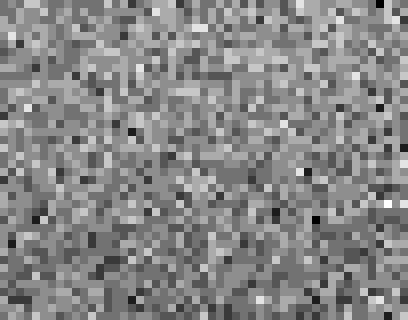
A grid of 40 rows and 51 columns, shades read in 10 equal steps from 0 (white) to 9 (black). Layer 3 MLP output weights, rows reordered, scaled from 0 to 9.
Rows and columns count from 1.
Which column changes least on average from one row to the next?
21
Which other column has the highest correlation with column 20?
41
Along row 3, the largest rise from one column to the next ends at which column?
51
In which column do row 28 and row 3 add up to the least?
43
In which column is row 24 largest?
49
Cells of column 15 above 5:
5
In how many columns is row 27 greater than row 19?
30
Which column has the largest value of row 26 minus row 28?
6
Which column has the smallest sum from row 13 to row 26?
14
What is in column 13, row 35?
7
